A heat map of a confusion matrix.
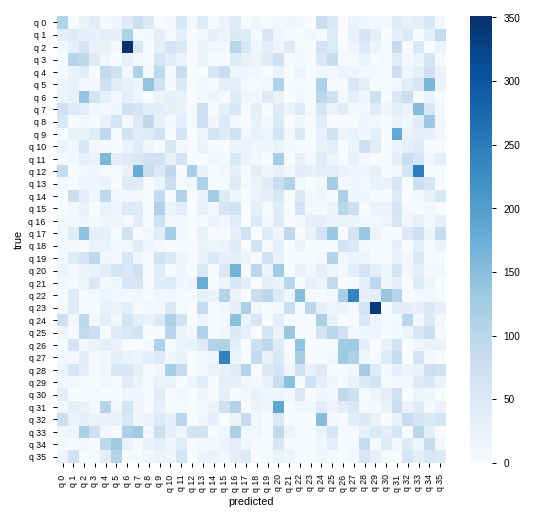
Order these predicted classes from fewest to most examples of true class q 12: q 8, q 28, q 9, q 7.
q 28, q 9, q 8, q 7
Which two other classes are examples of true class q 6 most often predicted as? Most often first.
q 2, q 24
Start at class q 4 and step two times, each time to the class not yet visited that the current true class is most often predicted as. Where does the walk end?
q 33
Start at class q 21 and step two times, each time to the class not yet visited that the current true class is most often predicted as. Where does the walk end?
q 25
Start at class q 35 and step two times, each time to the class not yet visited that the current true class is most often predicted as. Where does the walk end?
q 34
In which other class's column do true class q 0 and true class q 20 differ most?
q 16
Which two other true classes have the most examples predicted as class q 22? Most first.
q 26, q 27
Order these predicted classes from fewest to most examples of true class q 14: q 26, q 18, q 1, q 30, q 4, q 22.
q 30, q 18, q 22, q 1, q 4, q 26
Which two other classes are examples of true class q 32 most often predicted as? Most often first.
q 24, q 11
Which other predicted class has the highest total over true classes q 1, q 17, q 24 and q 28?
q 10
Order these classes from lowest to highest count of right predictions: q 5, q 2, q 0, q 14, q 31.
q 5, q 2, q 31, q 0, q 14
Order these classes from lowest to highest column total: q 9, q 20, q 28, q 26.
q 26, q 28, q 9, q 20
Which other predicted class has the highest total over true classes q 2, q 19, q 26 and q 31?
q 6
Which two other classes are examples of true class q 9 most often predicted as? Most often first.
q 31, q 4
